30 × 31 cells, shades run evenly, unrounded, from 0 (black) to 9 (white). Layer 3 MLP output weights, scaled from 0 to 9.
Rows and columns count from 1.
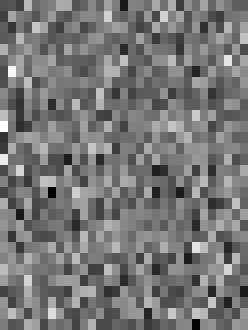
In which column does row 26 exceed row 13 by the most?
1
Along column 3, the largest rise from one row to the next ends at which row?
21
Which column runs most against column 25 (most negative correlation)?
30
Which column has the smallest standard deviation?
17
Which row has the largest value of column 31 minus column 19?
29
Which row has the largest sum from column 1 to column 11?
24
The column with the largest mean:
26
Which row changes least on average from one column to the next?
13
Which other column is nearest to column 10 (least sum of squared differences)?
19
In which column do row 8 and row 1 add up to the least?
16
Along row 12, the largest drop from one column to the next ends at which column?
2
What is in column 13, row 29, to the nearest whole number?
5
